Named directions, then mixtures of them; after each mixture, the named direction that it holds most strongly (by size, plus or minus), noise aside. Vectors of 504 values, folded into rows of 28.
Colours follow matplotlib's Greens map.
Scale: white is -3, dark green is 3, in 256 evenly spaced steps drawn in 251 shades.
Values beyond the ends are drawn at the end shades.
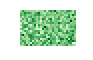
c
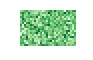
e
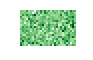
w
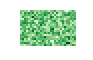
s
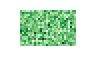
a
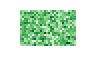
s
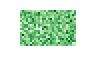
c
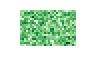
s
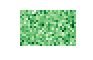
w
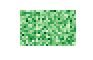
c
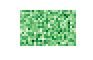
a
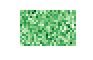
w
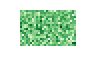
c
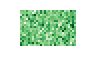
w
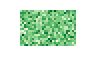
e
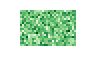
e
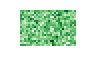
s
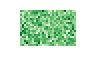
e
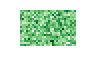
s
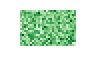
c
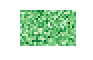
a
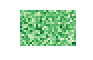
c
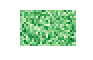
e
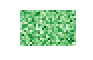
c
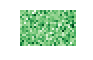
w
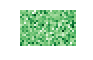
w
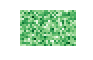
s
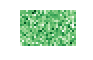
w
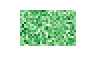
e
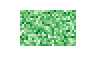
e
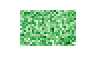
s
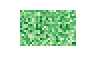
c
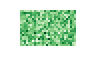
a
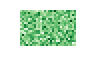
c
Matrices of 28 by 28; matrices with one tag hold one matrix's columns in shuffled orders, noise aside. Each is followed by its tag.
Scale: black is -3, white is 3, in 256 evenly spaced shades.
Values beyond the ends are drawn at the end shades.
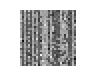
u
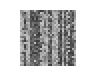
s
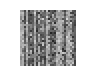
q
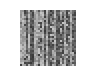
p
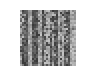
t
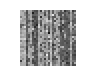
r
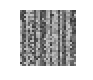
u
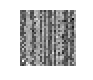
u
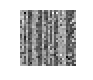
p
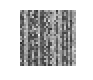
t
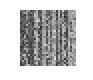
p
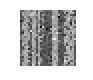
t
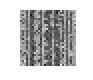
q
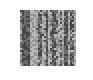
s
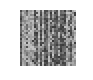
r
